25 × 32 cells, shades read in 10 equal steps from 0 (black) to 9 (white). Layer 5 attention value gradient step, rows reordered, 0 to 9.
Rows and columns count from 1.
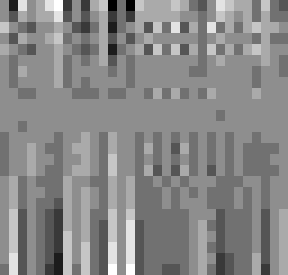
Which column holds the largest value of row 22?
15
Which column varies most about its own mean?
13
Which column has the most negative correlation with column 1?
4
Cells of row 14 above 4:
18
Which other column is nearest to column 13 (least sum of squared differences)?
10
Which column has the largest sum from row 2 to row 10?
7
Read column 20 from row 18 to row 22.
4 4 4 4 4
